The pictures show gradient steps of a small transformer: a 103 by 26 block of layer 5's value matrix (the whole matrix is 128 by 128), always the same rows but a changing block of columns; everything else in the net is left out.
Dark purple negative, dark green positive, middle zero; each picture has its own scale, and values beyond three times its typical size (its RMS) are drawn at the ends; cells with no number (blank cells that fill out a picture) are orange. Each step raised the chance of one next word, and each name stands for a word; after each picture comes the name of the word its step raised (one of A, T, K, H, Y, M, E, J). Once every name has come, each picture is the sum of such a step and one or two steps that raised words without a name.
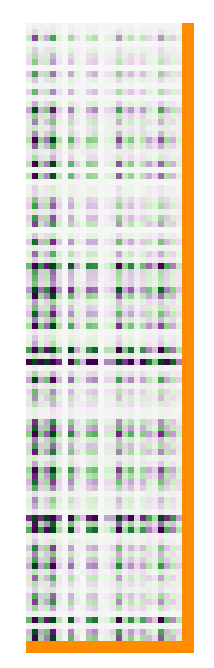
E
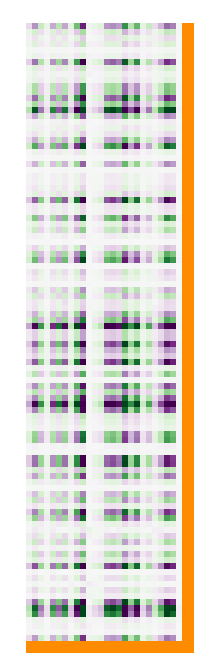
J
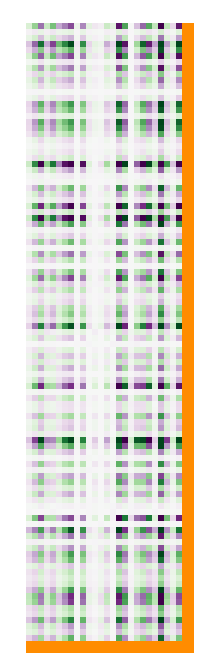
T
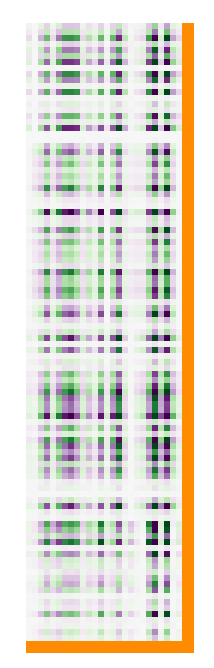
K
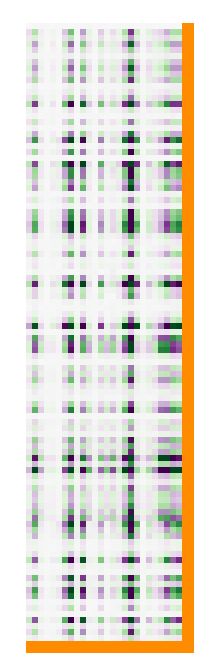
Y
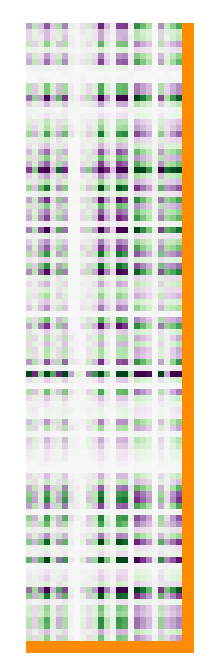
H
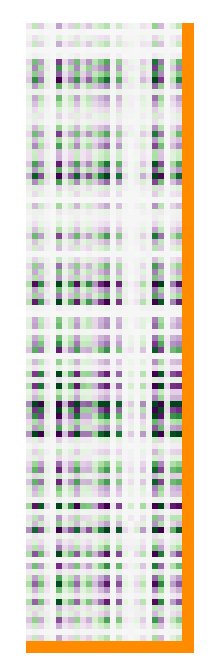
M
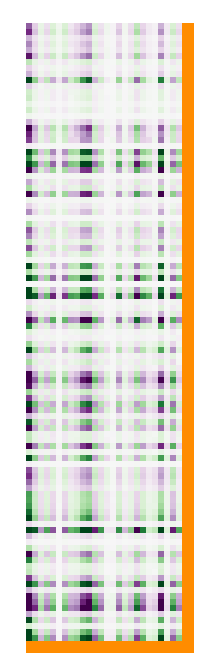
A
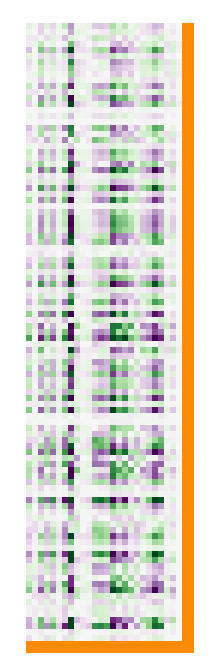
Y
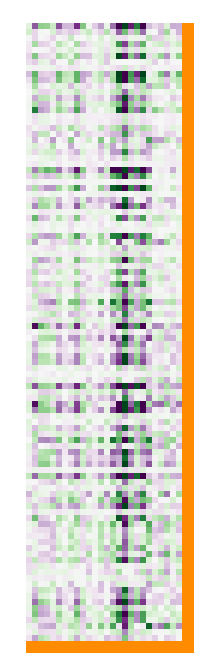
J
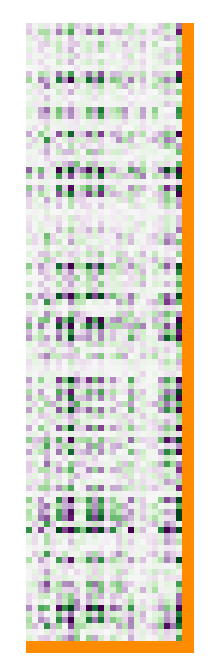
A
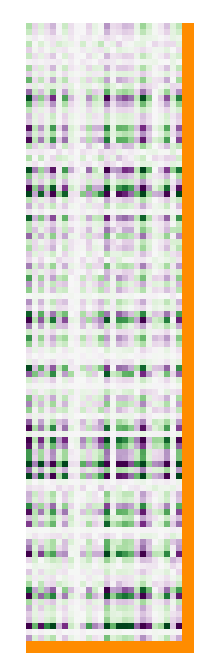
H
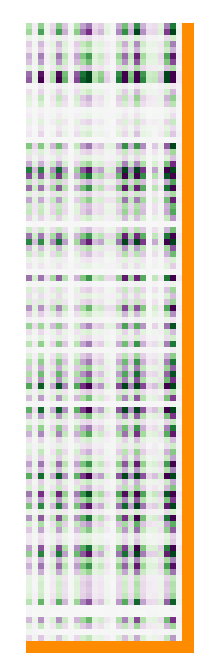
M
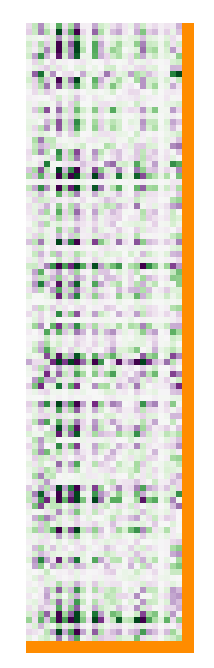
E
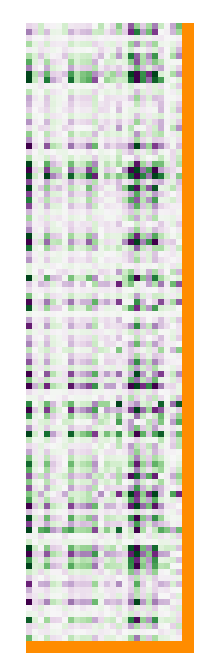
M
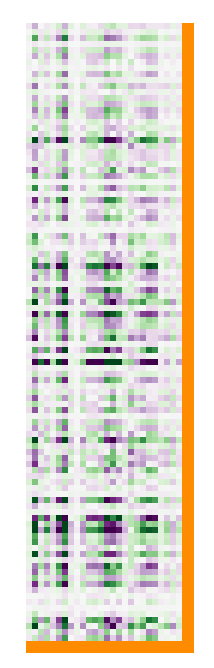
E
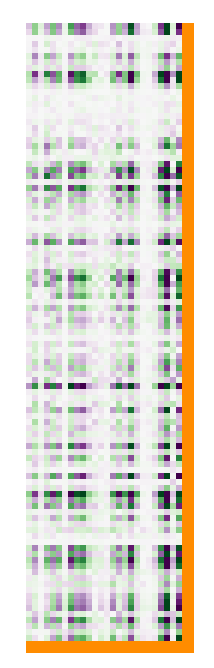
A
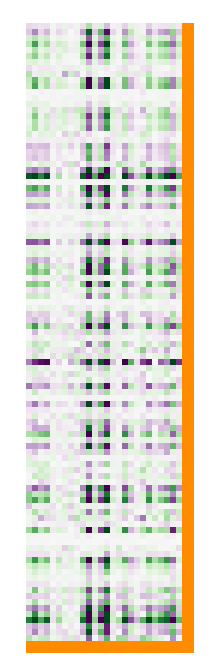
E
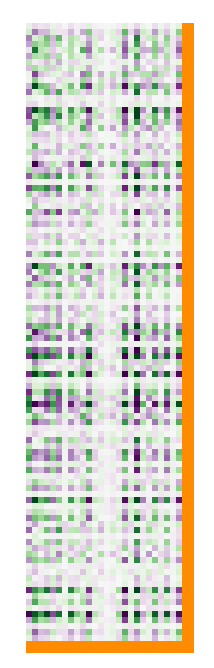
K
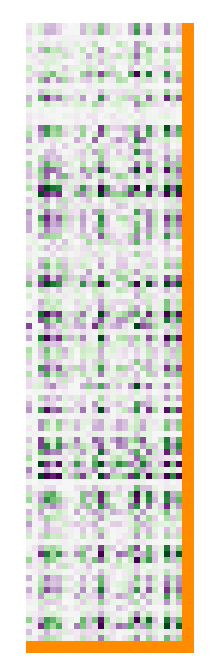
Y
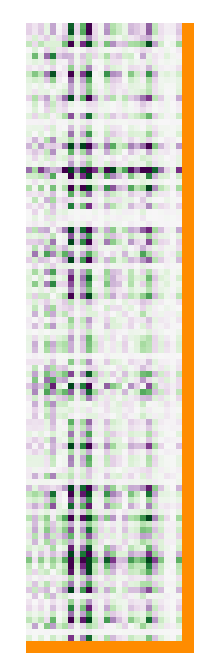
H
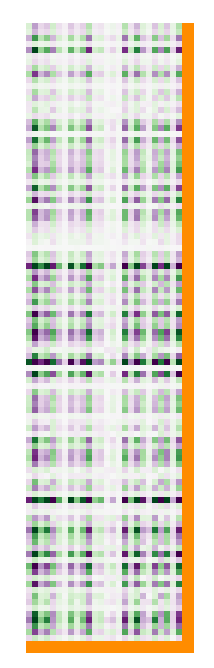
E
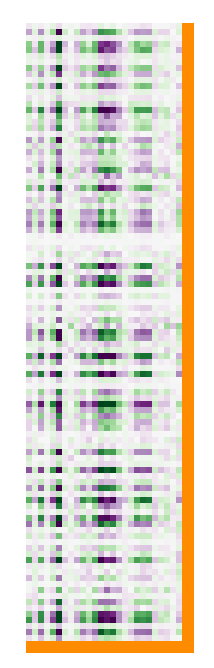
Y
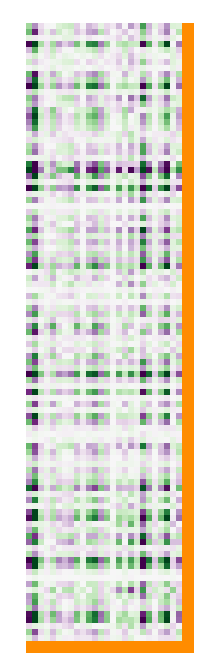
H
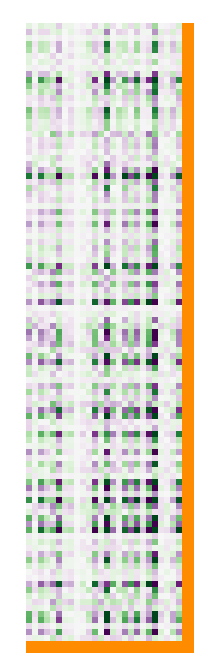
M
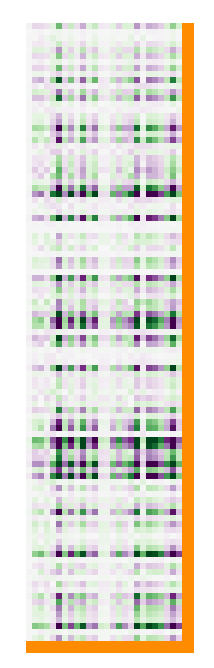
T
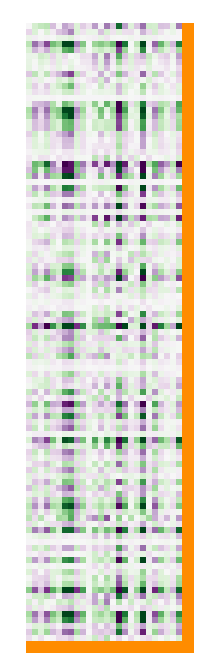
T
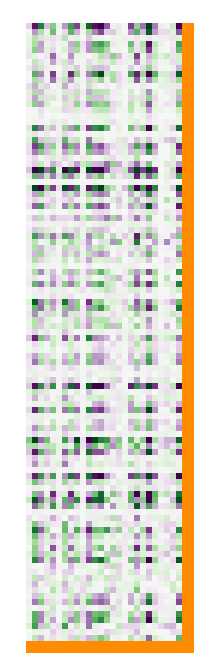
T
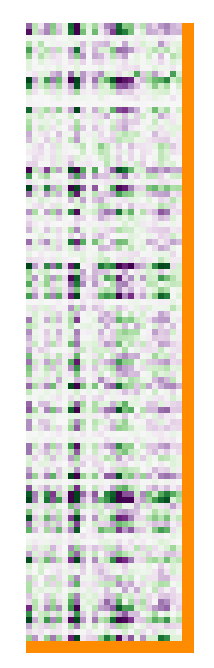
A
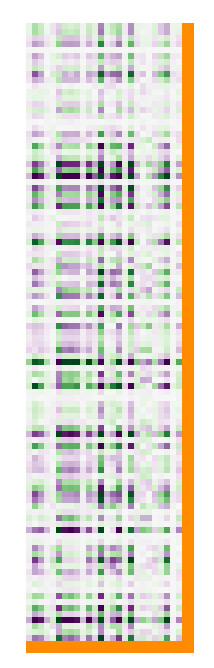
E
